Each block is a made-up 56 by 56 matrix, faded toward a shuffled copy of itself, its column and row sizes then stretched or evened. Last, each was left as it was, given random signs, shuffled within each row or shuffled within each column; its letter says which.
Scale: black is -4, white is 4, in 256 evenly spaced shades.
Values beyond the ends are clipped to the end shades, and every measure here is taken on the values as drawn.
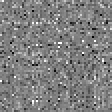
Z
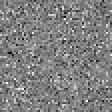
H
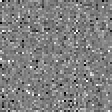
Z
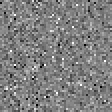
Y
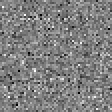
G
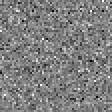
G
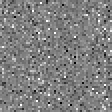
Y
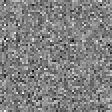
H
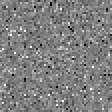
Y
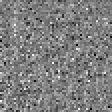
H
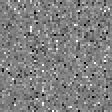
Y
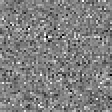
G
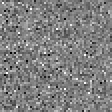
Y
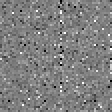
Y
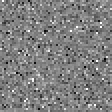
G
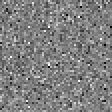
Y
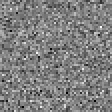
G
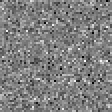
G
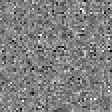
Z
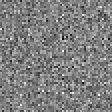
Z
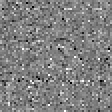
H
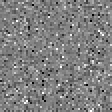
Y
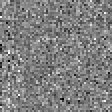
Y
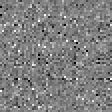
Z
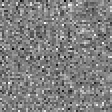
Z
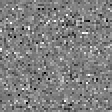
G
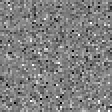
Y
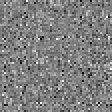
Z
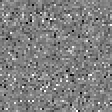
G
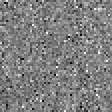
Y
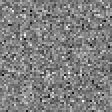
H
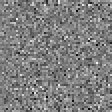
H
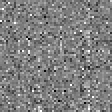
Z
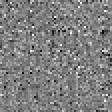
Z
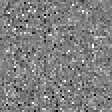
Y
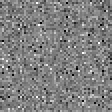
Z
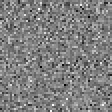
G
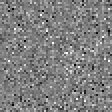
Y
